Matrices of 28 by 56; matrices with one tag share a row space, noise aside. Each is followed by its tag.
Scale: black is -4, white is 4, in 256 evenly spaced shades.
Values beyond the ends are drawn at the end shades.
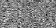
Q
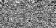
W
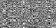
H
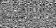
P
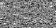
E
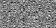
H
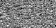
E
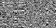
P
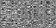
Q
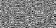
W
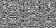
H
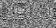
P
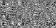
Q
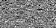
W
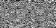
W
